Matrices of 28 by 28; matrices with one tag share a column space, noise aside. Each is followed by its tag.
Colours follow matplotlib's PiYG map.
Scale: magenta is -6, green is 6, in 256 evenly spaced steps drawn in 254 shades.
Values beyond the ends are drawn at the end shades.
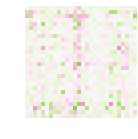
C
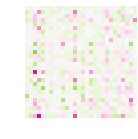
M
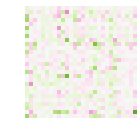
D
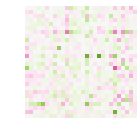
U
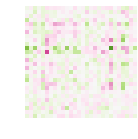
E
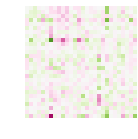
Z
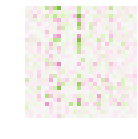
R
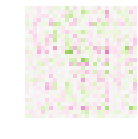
E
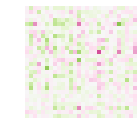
E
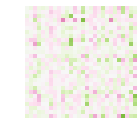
Z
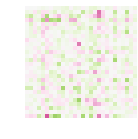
M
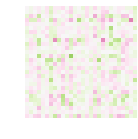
Z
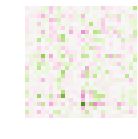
U
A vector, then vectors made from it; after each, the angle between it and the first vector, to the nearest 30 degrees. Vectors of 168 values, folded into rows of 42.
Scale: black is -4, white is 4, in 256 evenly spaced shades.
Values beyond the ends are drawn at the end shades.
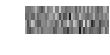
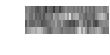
120 degrees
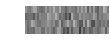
30 degrees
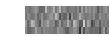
30 degrees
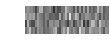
150 degrees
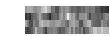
90 degrees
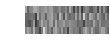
90 degrees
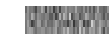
150 degrees
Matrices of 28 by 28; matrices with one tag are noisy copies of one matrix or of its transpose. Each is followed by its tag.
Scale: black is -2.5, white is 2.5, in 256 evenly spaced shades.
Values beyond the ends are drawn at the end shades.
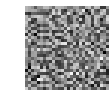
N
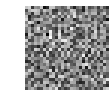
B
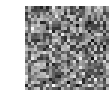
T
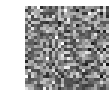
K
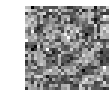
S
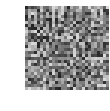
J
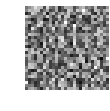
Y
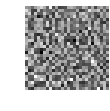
N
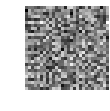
J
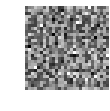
Y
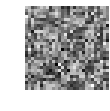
S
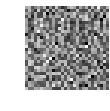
N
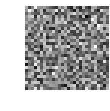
B
